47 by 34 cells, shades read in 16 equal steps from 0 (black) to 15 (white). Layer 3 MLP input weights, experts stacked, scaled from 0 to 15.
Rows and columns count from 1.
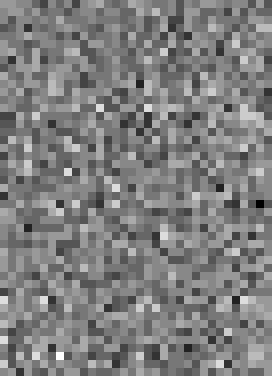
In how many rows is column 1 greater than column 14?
28
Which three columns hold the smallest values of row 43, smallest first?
27, 29, 14
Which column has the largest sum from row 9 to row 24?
33
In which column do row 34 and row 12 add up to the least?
34
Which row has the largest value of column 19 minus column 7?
38
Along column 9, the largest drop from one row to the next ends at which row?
23
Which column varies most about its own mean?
1
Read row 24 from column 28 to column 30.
2 10 7
